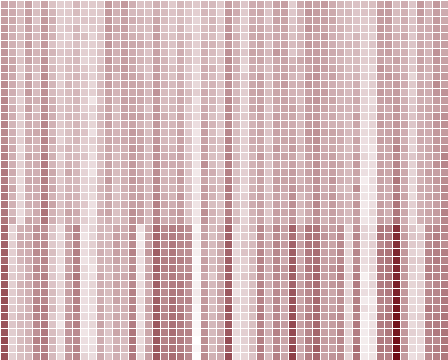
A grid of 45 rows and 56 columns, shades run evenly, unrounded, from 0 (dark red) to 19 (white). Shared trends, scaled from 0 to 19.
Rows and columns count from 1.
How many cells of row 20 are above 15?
7
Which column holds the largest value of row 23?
46
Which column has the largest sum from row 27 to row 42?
25
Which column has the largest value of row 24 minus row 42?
50
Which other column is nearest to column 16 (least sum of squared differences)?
4
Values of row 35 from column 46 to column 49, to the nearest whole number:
18 16 9 8
